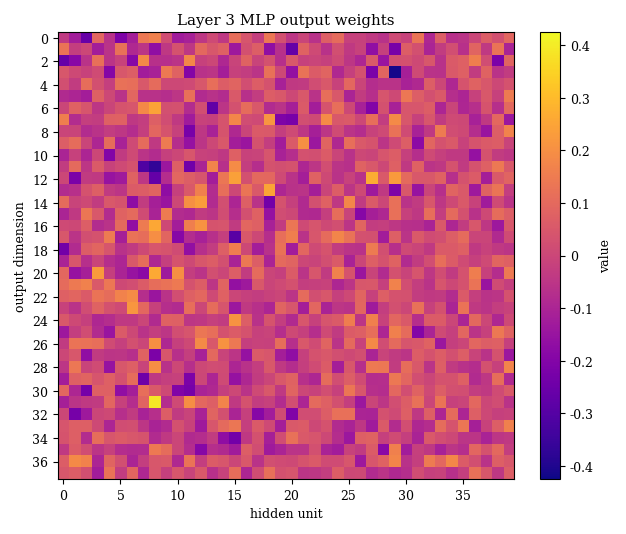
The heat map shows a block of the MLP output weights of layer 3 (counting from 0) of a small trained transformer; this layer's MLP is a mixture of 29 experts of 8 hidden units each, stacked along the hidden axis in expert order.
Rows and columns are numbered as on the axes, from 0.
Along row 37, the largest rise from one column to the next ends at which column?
4
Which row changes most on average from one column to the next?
20
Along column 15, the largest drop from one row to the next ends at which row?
34
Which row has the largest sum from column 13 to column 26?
26
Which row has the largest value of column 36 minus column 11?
11
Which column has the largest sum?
23
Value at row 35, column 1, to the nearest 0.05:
0.05
